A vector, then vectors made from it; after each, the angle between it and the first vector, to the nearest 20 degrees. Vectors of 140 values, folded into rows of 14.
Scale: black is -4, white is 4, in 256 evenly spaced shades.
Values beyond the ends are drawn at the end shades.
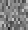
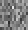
80 degrees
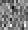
100 degrees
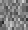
140 degrees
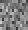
80 degrees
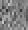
80 degrees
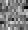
140 degrees
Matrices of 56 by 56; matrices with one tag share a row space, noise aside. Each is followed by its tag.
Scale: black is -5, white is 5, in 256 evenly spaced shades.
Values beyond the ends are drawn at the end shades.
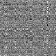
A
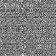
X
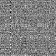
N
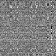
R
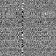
X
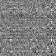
R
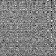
R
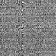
X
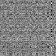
R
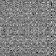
R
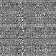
X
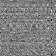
R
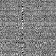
X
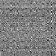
R
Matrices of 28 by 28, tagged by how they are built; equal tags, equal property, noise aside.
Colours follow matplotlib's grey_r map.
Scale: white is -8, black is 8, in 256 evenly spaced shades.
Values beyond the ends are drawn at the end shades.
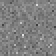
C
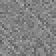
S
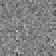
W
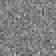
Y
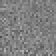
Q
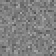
Y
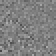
Q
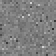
C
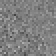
Q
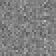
W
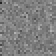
W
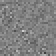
Q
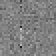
W
